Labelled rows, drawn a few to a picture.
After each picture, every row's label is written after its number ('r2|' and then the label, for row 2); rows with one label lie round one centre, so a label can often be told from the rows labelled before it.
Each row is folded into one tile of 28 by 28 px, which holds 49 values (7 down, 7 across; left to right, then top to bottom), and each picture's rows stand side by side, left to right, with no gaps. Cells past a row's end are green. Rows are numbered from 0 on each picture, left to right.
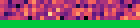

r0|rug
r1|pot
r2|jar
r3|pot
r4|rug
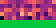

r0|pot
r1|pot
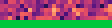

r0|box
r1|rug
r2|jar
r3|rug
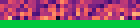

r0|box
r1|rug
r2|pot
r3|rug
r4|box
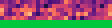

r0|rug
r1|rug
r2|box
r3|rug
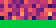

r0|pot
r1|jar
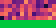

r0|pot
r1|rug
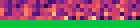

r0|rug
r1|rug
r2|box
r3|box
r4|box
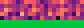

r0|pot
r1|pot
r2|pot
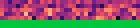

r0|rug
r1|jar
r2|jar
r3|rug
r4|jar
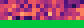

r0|box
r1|pot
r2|rug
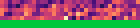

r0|rug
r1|rug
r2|box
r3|rug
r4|pot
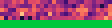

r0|jar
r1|pot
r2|rug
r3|rug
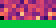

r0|pot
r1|box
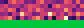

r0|box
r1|box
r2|box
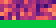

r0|pot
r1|rug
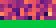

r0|pot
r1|pot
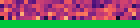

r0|pot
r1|box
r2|box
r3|rug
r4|jar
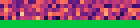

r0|pot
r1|box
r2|pot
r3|jar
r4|jar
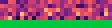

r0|box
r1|jar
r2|jar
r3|pot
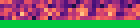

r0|pot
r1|jar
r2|rug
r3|rug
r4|rug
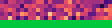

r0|box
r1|box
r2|box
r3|rug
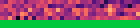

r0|box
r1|jar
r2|jar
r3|rug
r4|rug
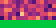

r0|pot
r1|box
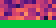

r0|rug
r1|box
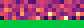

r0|pot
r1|box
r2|box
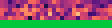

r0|rug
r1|pot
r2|jar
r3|rug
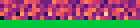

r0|pot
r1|pot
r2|pot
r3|pot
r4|pot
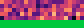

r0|pot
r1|rug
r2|box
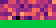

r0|box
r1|pot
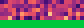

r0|box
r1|pot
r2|box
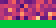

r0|box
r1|box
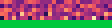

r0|pot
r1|pot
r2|box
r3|box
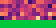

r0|pot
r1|box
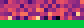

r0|box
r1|box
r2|pot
